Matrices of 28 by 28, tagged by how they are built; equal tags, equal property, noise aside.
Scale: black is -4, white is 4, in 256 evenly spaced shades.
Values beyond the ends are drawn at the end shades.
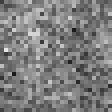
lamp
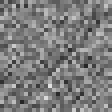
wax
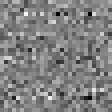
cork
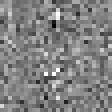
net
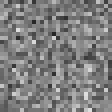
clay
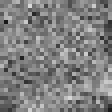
lamp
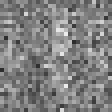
clay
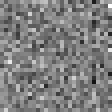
net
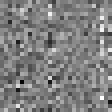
net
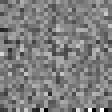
cork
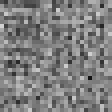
clay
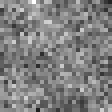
lamp
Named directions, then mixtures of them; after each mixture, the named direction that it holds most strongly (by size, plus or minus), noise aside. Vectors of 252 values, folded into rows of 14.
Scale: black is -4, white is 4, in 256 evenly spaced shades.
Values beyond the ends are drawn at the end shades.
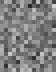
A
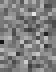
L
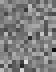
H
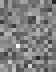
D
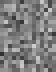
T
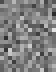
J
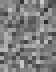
T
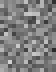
D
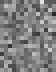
T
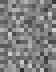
J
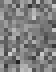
A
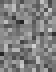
T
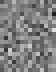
J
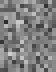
T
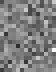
H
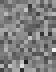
H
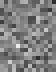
D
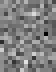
L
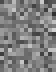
J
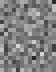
A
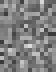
L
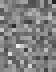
D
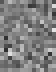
J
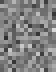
J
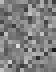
H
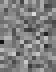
L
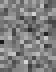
L
